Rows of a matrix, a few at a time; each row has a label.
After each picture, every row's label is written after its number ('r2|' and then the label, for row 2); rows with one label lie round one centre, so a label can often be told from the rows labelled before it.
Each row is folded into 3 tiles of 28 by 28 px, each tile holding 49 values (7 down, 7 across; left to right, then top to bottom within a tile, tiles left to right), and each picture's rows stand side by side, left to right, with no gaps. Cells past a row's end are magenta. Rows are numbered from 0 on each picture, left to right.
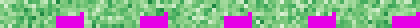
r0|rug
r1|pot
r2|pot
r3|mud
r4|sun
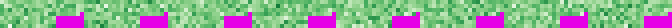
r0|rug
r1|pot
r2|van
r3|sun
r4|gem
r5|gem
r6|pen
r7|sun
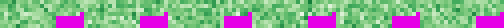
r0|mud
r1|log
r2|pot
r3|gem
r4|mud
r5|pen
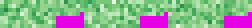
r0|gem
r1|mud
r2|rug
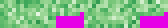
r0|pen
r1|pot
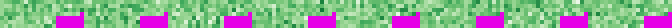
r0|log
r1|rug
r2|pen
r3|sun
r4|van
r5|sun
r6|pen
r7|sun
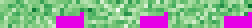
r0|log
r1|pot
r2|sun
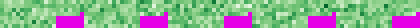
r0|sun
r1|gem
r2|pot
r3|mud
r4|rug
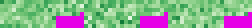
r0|pot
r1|gem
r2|van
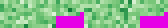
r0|van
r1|pot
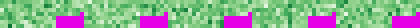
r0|pot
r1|van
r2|rug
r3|gem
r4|gem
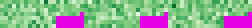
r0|pot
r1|van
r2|gem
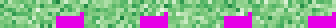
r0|sun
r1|sun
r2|van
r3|gem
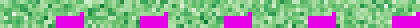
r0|rug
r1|rug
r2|gem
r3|sun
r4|mud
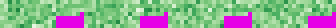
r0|rug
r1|log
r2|rug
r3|log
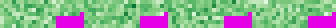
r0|pot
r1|rug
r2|pot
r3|rug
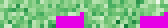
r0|rug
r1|sun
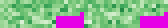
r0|log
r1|mud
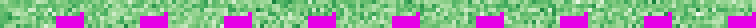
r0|van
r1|sun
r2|log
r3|pen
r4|log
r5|pen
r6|pen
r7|gem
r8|mud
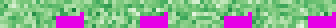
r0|gem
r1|van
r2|mud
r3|van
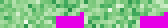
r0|van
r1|pot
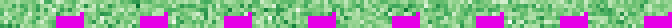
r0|mud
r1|sun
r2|mud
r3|sun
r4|van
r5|rug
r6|mud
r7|sun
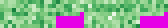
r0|sun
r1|mud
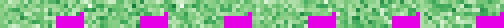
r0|sun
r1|rug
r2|gem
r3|sun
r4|pot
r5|log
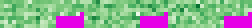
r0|mud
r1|van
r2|mud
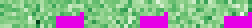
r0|gem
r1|pot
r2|gem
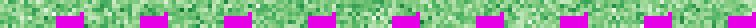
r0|van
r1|mud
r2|sun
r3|rug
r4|log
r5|van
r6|van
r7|pen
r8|rug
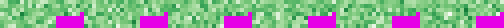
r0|rug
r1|pen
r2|pen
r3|mud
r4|pen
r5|mud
